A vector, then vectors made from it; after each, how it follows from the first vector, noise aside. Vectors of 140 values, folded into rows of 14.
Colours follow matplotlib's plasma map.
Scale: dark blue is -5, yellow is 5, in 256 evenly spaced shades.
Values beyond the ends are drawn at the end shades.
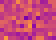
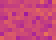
wrapped around, negated, shrunk.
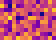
wrapped around, negated, scaled up.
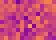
sign-scrambled.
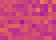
wrapped around, negated, shrunk.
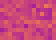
wrapped around, negated, shrunk.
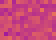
wrapped around, shrunk.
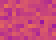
wrapped around, negated, shrunk.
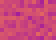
wrapped around, negated, shrunk.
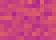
wrapped around, negated, shrunk.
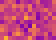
sign-scrambled.
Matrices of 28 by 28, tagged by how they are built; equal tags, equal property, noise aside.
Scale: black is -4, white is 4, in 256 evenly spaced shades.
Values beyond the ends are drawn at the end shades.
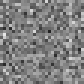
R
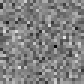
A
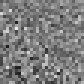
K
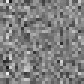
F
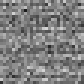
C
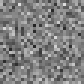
A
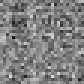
C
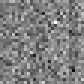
R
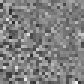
K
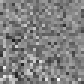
K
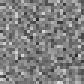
R
